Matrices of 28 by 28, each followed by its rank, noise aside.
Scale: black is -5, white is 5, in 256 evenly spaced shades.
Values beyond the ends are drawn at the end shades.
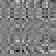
two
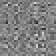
four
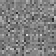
six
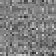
four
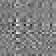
three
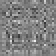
four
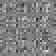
three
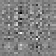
three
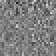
six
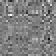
three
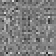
six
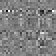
three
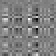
one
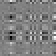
one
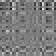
two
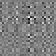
two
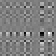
one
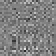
four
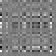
one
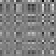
one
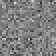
six
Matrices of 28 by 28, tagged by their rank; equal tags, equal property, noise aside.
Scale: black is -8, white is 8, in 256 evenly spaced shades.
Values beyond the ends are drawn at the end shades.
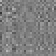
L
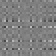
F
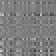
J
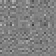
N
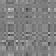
J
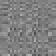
L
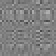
J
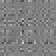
L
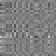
J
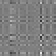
F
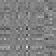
L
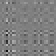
F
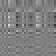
F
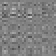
L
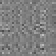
N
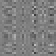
J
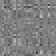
L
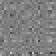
L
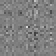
N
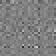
L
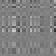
F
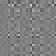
J
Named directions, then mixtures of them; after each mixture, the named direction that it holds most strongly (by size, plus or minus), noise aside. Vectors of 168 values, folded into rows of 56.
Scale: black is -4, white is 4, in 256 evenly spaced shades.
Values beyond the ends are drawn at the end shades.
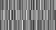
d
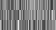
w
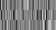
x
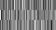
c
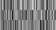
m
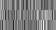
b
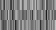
m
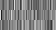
c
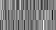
b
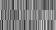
b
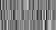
x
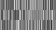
w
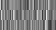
x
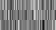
m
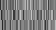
x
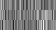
b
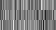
b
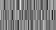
w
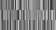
w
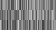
w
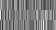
b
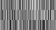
w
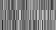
w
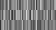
d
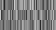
m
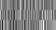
b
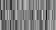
x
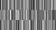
d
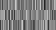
d
